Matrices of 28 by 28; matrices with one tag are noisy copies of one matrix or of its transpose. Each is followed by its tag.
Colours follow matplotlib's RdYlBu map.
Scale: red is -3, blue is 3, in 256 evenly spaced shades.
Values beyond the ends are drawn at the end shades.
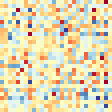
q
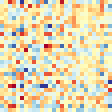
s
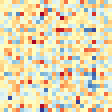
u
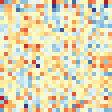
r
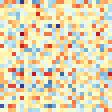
s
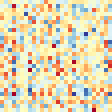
u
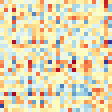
u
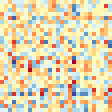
u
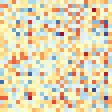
q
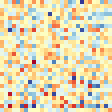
q
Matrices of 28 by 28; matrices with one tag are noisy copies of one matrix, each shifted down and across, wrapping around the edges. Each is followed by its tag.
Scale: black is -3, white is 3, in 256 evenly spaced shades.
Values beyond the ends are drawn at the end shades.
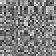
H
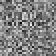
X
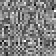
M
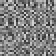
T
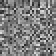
X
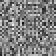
M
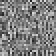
M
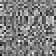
H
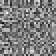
H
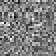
H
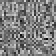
M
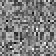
H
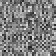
M
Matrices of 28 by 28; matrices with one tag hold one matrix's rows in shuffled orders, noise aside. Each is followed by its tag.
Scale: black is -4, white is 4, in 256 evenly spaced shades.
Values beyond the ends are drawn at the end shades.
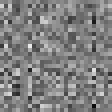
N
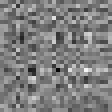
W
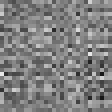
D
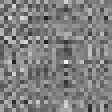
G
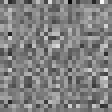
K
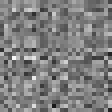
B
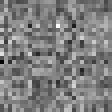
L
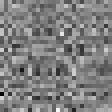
L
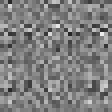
K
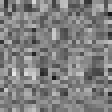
B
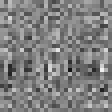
K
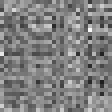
D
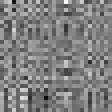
G
